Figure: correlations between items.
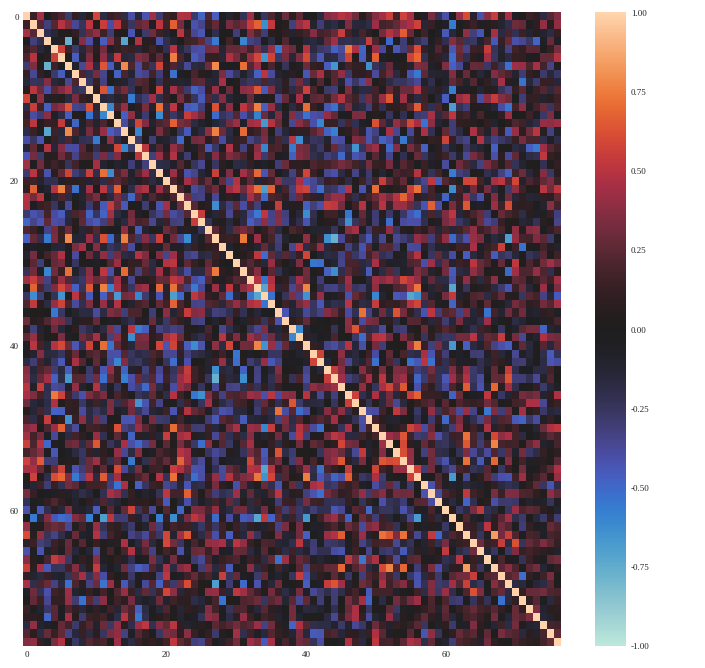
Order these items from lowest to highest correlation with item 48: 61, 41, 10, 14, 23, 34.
10, 14, 41, 34, 61, 23
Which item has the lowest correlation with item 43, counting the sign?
27
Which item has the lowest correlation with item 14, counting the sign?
3
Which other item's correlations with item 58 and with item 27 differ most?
23
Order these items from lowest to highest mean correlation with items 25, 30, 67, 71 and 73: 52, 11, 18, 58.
18, 11, 52, 58
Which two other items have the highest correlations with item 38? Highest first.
47, 15
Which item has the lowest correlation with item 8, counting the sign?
71
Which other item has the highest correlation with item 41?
42
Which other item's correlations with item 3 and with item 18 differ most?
52
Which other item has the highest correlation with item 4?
46
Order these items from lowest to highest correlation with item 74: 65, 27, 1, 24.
24, 65, 27, 1
